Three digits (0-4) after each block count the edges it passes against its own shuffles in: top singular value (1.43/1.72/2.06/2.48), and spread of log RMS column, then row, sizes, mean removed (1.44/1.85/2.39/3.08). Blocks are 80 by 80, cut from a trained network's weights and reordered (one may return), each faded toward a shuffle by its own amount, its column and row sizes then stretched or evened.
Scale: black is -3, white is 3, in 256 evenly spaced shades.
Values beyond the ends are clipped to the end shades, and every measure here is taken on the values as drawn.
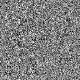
0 2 1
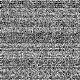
3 2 0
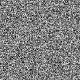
1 0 1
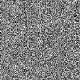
2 3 0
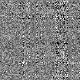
0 4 2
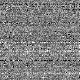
2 2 3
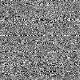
1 0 4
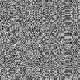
4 0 0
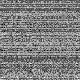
4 2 0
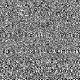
3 1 3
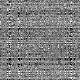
4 4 1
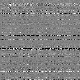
3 1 4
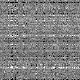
4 3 3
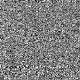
1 0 3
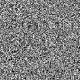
2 1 1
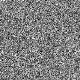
0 1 1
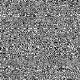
1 1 4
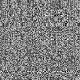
2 1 2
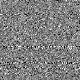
2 0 3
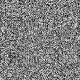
2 1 0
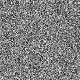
0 1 0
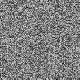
2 0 0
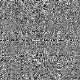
0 3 4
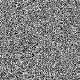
1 1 0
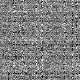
2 4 0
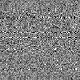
3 0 3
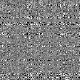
0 3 4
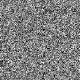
1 2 1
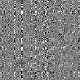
4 4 2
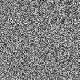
2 0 1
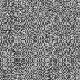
4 0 0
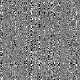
3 4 1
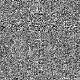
1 2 2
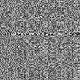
3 1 3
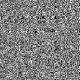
3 2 2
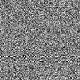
3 0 2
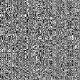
2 4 1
